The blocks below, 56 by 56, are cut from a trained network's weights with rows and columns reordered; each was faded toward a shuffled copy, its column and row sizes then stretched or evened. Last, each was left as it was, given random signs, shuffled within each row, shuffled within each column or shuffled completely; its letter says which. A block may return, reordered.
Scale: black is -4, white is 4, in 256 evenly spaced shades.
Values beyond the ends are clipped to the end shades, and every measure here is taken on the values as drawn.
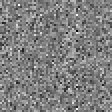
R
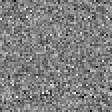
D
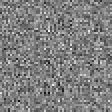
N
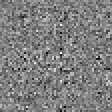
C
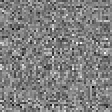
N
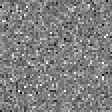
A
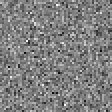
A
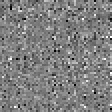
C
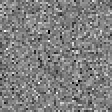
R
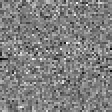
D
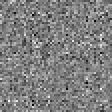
C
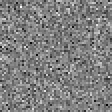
A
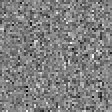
R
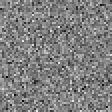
A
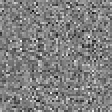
N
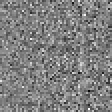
R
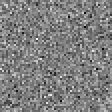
A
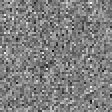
R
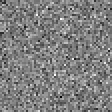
A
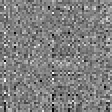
N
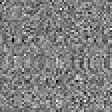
N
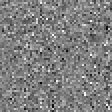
R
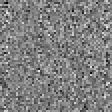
R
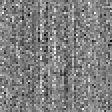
R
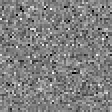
D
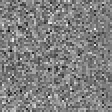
R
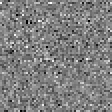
D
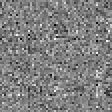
N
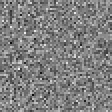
R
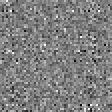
C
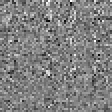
C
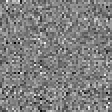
N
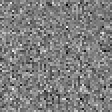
C
